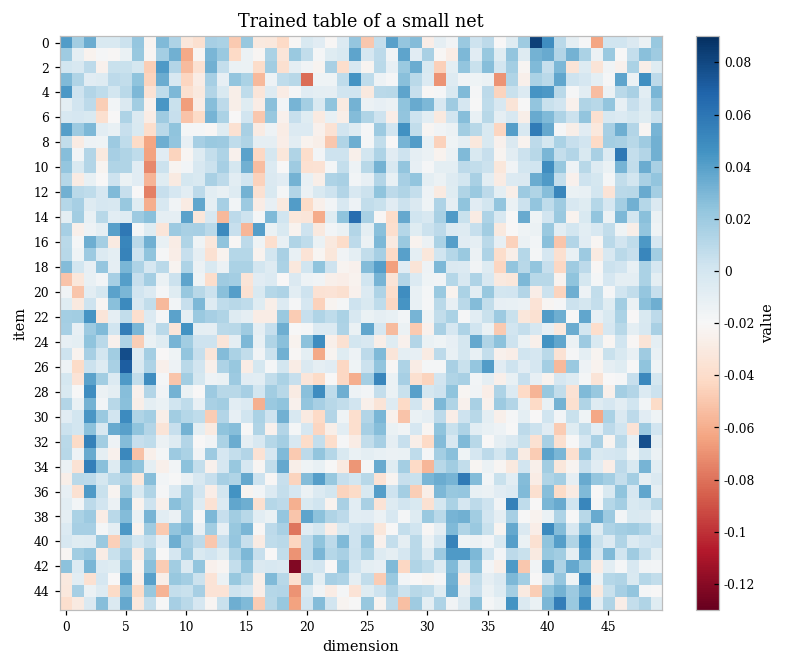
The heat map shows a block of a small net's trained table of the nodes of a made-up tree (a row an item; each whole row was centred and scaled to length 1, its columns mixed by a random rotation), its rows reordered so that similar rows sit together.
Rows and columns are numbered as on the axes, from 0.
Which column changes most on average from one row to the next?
41
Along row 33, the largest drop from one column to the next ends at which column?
6
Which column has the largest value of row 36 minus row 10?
7
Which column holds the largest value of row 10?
40
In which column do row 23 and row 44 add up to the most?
5
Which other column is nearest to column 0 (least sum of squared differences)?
49
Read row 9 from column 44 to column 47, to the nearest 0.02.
0.02 0 0.06 0
